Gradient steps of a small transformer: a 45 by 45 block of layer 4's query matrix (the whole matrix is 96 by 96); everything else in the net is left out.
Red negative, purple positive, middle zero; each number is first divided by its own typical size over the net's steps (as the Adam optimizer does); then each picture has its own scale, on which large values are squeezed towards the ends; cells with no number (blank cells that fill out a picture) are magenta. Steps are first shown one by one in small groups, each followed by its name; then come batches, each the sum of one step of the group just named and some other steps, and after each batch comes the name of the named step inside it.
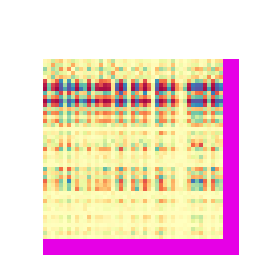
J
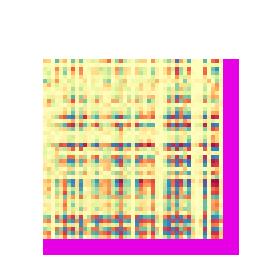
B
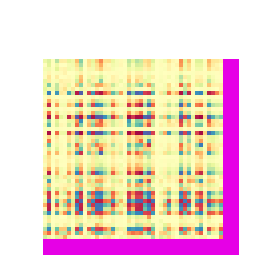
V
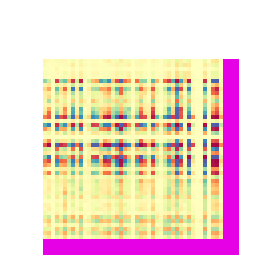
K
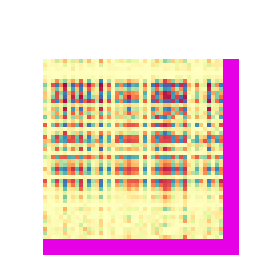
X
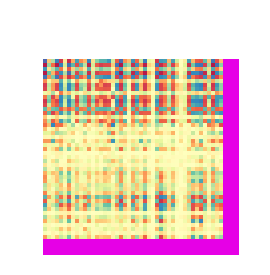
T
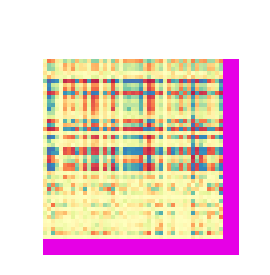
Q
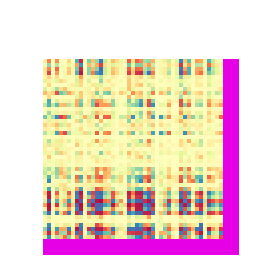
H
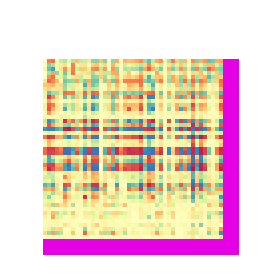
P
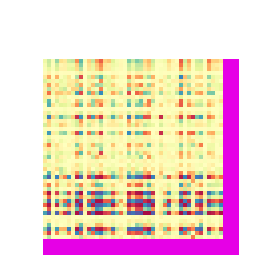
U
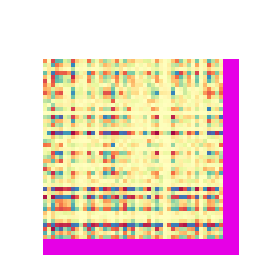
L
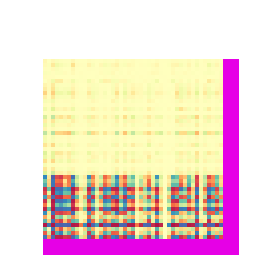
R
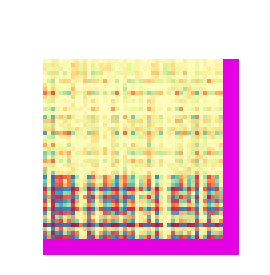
R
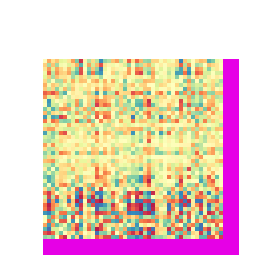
H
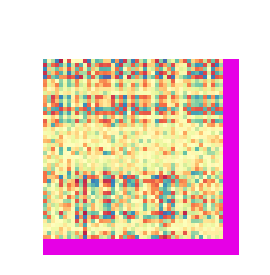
T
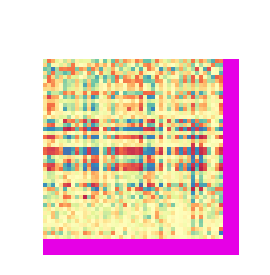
P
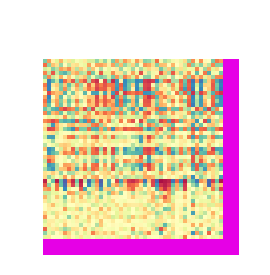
Q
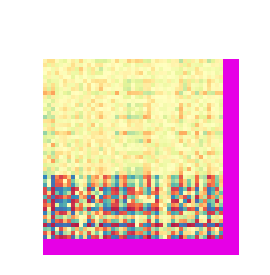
R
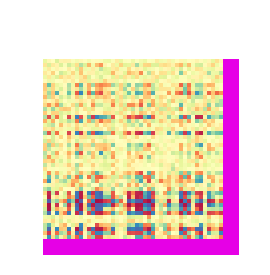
V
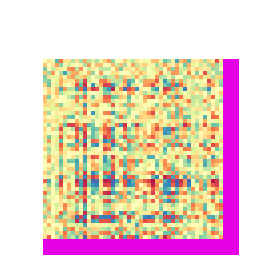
B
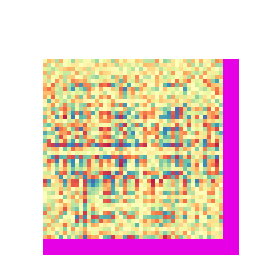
K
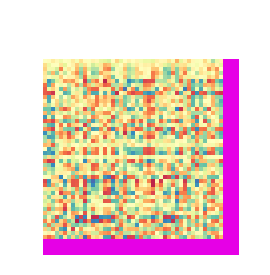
Q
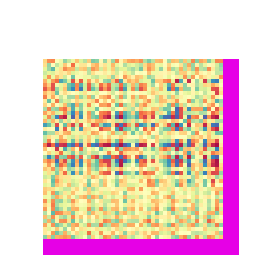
K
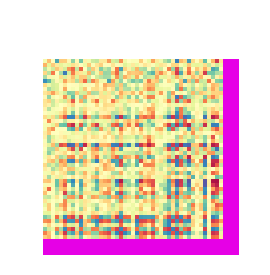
B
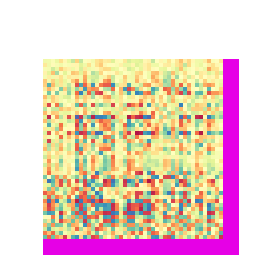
V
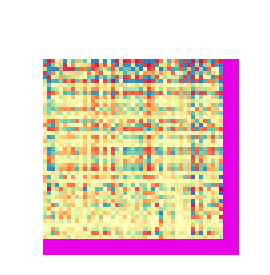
Q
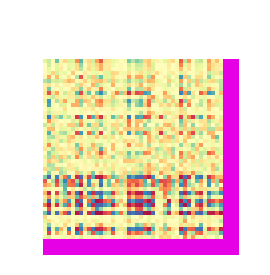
U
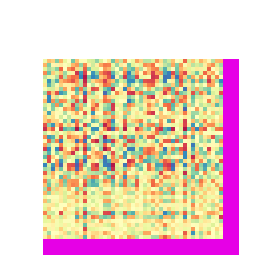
Q
